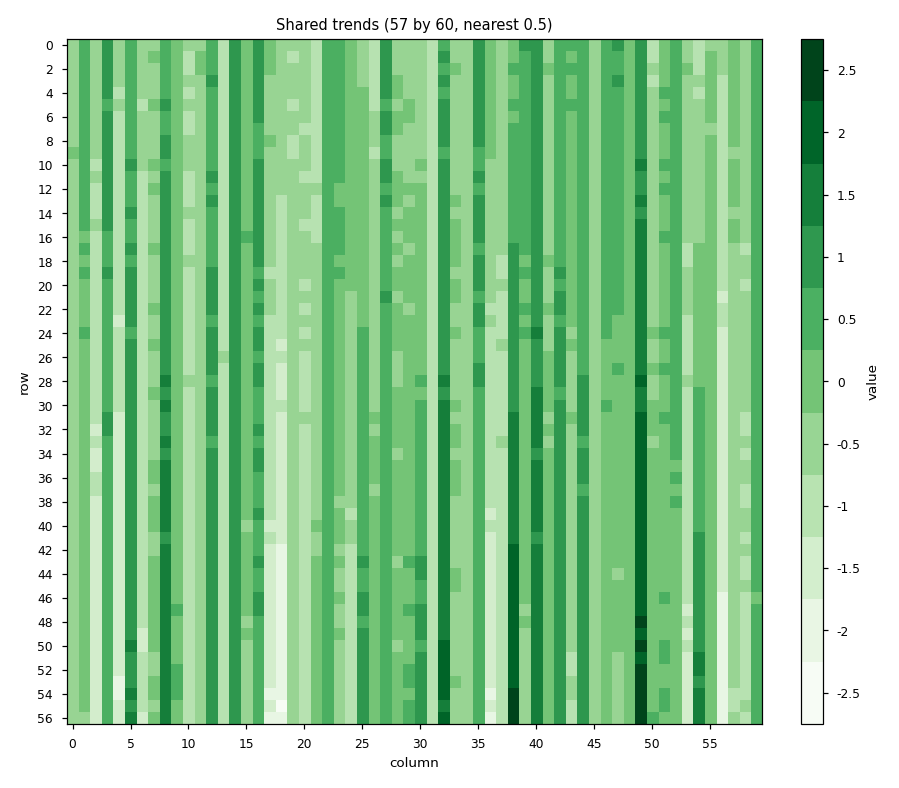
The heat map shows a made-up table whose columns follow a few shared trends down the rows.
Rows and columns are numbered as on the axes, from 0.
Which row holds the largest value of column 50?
56
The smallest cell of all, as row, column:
55, 18
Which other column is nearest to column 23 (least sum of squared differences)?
39
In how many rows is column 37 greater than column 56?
50
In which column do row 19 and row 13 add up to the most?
49
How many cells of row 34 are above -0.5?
34
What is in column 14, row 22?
1
